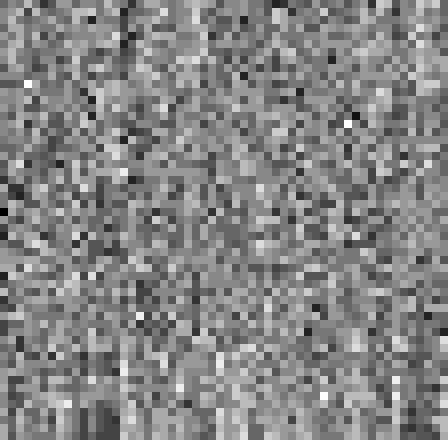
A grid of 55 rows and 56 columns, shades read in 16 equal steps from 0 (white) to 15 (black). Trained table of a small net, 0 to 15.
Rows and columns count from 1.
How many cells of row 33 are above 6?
32
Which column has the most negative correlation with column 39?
26
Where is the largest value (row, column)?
27, 1
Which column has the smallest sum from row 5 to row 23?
15
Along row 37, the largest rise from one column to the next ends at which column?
18
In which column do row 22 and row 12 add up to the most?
38
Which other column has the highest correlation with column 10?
2
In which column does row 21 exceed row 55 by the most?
8
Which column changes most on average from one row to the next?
20
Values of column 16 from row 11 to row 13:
6 6 6
